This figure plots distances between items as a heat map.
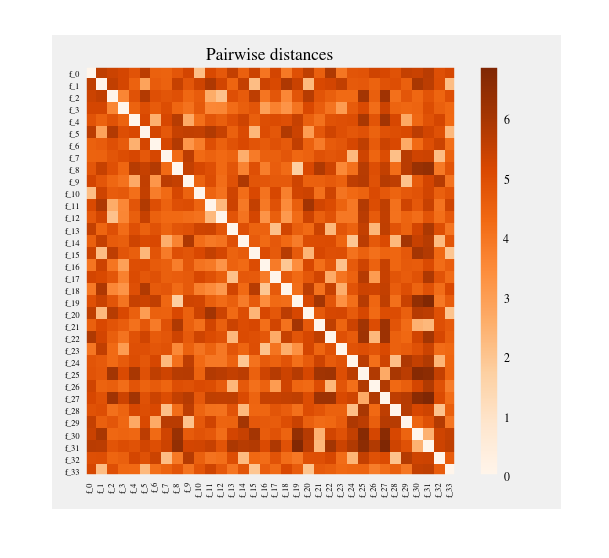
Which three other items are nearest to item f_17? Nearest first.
f_13, f_22, f_26
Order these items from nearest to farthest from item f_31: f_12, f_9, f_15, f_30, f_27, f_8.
f_30, f_12, f_9, f_15, f_8, f_27
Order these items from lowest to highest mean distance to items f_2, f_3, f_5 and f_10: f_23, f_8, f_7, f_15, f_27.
f_23, f_15, f_7, f_8, f_27
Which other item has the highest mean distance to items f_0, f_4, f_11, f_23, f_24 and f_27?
f_31
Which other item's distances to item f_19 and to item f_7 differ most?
f_8
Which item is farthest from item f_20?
f_11
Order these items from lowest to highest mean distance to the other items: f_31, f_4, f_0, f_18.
f_18, f_4, f_0, f_31
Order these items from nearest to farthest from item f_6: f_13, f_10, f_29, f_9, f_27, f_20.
f_29, f_9, f_10, f_20, f_13, f_27
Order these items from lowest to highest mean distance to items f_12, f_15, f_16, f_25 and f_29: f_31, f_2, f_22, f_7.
f_2, f_7, f_22, f_31
